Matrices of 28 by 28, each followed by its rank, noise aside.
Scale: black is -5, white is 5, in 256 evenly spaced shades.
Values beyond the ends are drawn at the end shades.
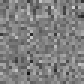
six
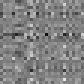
three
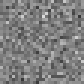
eight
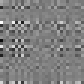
two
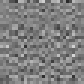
three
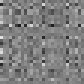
two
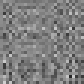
four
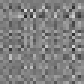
two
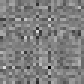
four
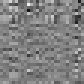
three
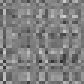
two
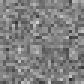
eight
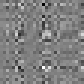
two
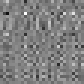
four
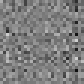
four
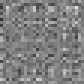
four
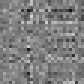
four
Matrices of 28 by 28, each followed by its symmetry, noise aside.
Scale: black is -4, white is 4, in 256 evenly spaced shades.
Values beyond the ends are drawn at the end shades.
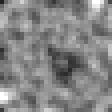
symmetric.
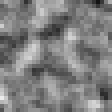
antisymmetric.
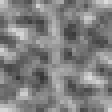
same after a half turn.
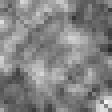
symmetric.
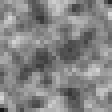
same after a half turn.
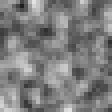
no symmetry.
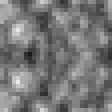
mirrored top to bottom.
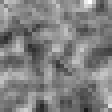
no symmetry.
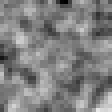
no symmetry.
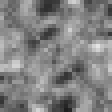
same after a half turn.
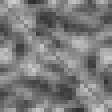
same after a half turn.
